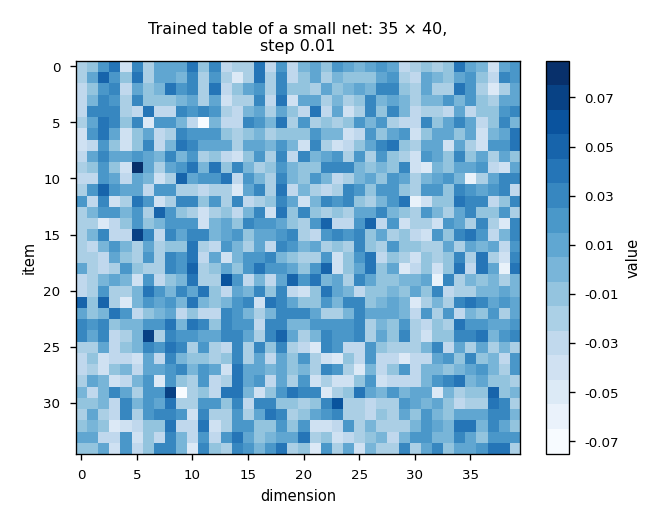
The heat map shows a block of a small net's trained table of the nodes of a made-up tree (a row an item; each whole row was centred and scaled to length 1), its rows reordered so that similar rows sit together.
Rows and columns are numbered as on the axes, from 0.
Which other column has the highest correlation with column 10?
39
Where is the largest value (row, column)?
9, 5
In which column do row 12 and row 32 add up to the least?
3
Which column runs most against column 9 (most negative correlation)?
20
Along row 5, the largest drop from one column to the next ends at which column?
6
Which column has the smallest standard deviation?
18
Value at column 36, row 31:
0.01
